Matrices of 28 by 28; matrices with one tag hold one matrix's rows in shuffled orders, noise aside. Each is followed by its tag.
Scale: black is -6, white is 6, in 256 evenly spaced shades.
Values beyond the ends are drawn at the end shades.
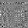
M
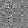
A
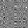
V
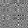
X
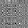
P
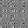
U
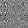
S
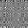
S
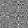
X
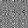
U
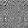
S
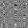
V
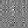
U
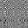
S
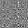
X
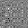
A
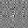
U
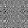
S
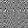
S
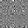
U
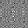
U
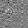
A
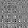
P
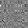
M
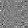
M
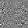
M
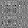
P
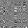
V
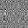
S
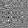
A
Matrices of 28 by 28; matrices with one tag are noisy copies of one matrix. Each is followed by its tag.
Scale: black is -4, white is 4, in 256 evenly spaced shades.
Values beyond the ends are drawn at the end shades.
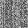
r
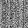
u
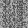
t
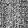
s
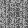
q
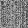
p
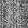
s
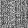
p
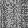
s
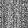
s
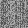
p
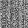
u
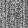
q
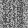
t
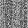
r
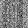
t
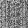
q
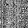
s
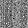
r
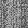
s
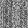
r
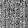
q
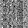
t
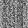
t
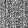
q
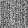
p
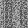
r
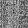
s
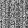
q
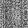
r
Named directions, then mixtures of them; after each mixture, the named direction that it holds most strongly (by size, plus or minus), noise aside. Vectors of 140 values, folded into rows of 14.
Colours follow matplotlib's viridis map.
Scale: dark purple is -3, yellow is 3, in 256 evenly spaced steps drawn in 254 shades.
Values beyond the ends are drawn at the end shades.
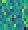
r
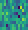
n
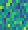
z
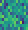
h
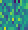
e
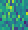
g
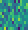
e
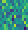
r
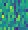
g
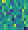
r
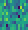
n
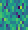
n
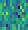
n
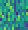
g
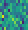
h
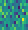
n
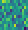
r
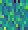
e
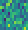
z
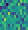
h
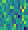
r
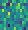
z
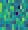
n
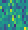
r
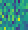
e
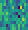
n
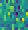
g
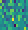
r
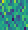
r
